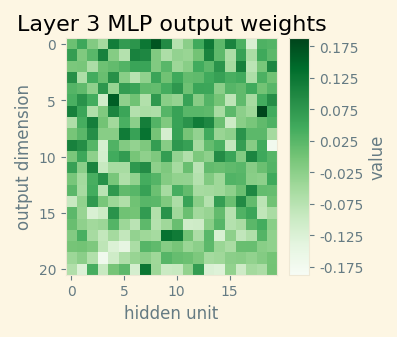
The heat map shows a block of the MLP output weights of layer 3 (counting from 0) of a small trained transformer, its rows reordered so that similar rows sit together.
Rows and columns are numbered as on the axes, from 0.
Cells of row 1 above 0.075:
4
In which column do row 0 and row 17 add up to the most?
9
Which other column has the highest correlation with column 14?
16
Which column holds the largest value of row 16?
18
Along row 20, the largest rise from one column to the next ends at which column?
7
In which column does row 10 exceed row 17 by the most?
14
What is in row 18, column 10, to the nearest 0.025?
0
